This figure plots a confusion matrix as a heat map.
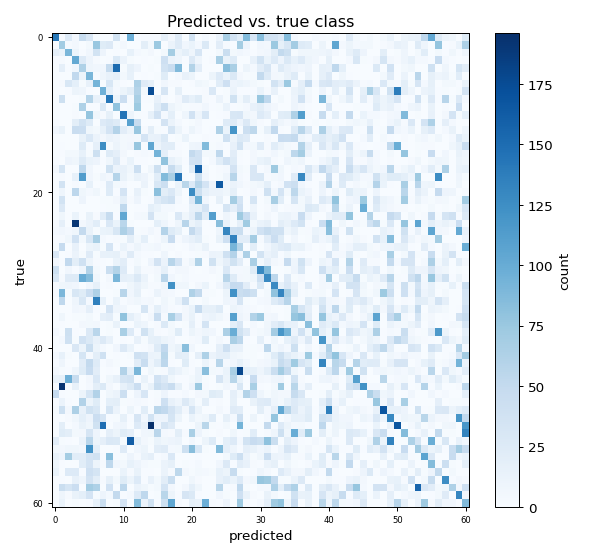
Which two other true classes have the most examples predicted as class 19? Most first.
40, 24
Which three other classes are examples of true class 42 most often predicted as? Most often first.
39, 59, 35
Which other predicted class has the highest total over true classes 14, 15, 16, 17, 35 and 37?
21
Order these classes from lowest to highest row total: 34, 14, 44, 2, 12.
2, 34, 44, 14, 12
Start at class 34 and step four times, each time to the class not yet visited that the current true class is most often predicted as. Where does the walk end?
49
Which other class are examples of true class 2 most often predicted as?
17
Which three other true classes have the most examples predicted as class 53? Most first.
58, 24, 18
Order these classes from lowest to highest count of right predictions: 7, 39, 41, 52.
52, 41, 7, 39
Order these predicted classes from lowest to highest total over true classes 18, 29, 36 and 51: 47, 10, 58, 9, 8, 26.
58, 8, 9, 10, 47, 26
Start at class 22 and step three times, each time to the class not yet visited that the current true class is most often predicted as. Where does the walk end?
41
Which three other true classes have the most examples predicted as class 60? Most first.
51, 50, 27
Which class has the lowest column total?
38
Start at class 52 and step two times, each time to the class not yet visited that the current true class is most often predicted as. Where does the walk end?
55
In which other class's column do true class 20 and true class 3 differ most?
15
